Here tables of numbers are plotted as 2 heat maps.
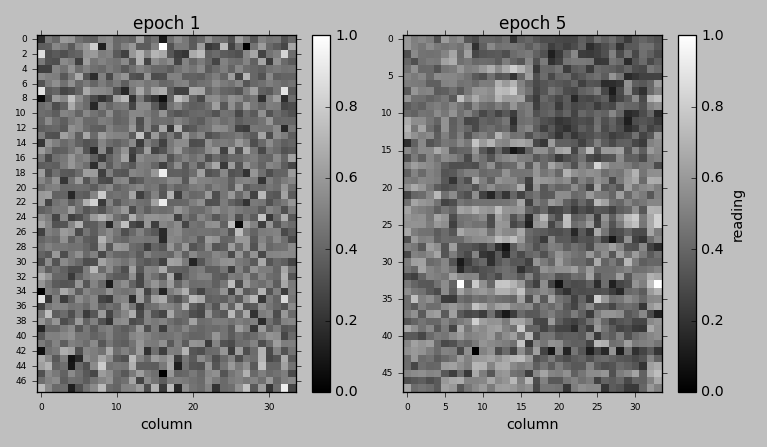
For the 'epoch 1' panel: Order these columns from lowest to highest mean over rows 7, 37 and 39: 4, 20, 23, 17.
4, 23, 20, 17
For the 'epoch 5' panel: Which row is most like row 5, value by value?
10
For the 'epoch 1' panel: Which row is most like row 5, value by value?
15
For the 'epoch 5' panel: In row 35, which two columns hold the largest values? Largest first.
25, 1
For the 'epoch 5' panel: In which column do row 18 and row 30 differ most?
7
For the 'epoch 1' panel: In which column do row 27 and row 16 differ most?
8
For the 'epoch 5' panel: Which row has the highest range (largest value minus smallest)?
33
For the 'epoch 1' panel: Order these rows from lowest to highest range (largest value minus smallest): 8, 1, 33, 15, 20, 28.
20, 28, 15, 33, 8, 1
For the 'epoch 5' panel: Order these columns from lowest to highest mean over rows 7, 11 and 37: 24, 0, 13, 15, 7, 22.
24, 22, 7, 13, 15, 0
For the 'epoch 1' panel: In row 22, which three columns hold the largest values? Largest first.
16, 7, 6
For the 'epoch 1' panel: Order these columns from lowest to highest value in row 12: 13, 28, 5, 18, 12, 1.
13, 1, 28, 5, 12, 18
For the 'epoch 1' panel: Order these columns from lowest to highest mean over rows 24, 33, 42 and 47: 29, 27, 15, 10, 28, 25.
28, 10, 25, 27, 15, 29
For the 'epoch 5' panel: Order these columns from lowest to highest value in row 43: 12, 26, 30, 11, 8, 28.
30, 28, 26, 8, 12, 11
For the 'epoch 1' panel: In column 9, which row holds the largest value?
42
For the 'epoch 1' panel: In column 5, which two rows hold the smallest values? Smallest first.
43, 3
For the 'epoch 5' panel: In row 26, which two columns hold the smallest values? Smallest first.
22, 24
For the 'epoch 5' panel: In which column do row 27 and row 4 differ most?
27
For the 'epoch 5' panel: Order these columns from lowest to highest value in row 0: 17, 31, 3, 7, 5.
17, 31, 3, 7, 5
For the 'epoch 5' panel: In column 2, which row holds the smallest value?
40
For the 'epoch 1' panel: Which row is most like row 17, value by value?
9
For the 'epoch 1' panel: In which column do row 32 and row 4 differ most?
0
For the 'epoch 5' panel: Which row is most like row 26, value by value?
39
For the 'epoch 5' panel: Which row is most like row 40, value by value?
46
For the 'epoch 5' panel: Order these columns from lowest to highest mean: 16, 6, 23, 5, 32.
23, 16, 6, 5, 32
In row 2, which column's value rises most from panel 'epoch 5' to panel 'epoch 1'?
0
